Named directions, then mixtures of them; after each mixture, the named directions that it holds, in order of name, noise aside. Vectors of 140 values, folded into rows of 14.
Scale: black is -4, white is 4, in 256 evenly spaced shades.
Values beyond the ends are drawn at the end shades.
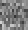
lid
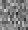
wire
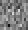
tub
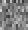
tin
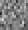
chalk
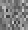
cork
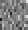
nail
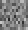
lid, wire.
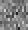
cork, tin, wire.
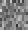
nail, tin.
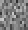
chalk.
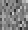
chalk, nail, tub.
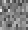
tin, tub.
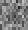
cork, lid, tin.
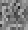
chalk, cork, lid.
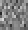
chalk.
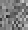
cork, lid, nail.
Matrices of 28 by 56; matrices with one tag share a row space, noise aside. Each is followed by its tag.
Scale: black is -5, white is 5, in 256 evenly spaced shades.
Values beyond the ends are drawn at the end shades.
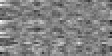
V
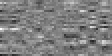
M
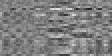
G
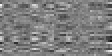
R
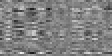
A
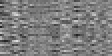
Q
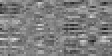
M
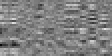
M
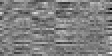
R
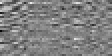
Q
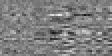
G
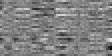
R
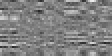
M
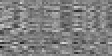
Q
